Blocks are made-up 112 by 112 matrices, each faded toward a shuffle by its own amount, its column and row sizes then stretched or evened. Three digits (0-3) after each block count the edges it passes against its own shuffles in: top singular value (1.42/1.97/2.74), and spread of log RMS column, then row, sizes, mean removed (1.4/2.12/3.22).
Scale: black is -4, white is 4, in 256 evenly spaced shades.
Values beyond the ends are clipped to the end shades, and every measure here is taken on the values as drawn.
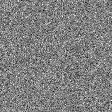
1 0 0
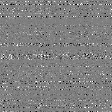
1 1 3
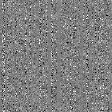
1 3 1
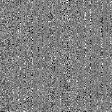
1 3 1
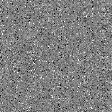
1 2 0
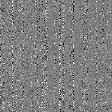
2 3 1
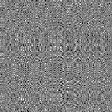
3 2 1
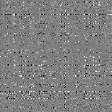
2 2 3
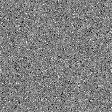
1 0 1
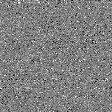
1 0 2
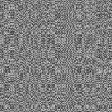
3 2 1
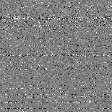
0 0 3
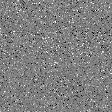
0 0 1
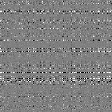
3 2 3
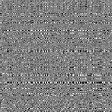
3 1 3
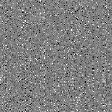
2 2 0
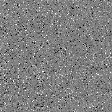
1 1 0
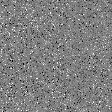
0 1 0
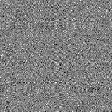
2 0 1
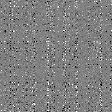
2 3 2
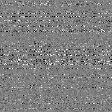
1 1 3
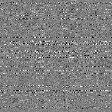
2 1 3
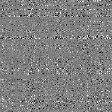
1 2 3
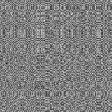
3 2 1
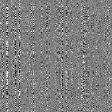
3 3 1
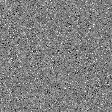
0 1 0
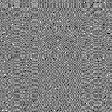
3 0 0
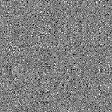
2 1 1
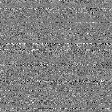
1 0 3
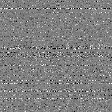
2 0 3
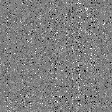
1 2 1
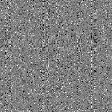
2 2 0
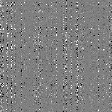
2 3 2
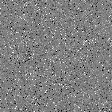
0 1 0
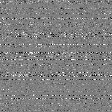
1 0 3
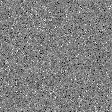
0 0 0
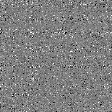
1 1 2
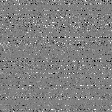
0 0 3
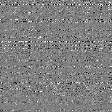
2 1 3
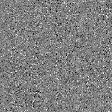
1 1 0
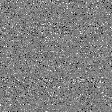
1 0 2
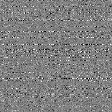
2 0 3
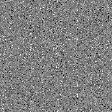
0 2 0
